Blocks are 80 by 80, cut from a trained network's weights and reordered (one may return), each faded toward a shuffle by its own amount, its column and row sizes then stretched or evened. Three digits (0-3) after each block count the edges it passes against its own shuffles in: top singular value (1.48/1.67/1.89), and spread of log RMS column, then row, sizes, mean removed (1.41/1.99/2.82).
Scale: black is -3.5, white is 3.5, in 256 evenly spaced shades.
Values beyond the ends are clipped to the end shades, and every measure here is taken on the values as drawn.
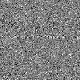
2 0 1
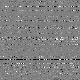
3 0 3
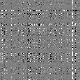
2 3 3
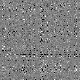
0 2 2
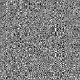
2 2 1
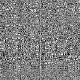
2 0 3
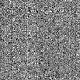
1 0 1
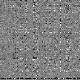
2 2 2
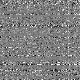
0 0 3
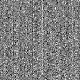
2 1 1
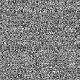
2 0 2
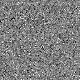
0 0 1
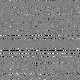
3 0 3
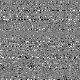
0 0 3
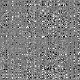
2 3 3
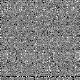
2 2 1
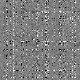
1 3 2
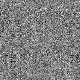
1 0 1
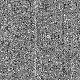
0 0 0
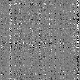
1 3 2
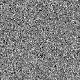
0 0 1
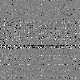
2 1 3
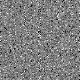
0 2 0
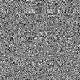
3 0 1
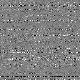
1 0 3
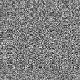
3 0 1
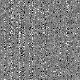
0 3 1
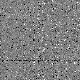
0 2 1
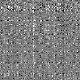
2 2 3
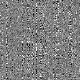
3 3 0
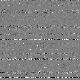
3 0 3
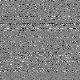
0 0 3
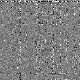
2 2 2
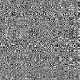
3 1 3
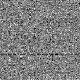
1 1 0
